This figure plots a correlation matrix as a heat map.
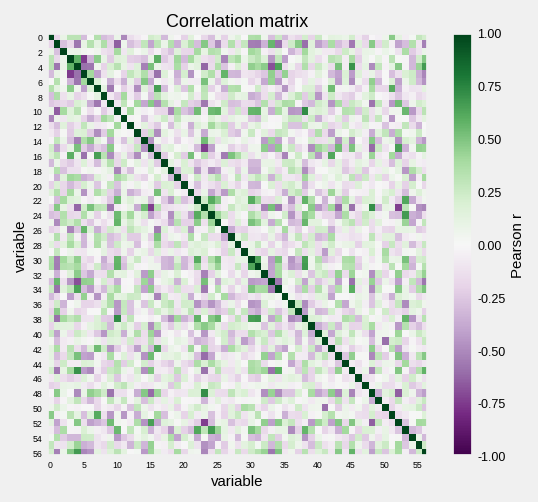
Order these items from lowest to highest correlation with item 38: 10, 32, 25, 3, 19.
32, 3, 19, 25, 10
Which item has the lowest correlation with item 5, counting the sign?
3
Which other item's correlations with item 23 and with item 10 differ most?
1
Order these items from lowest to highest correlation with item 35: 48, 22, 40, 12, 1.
48, 1, 22, 40, 12
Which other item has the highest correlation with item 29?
50
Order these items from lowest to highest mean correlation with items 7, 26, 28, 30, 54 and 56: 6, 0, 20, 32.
20, 6, 32, 0
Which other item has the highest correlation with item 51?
7
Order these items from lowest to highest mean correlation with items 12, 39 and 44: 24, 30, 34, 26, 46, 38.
46, 34, 26, 30, 38, 24
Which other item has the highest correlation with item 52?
15
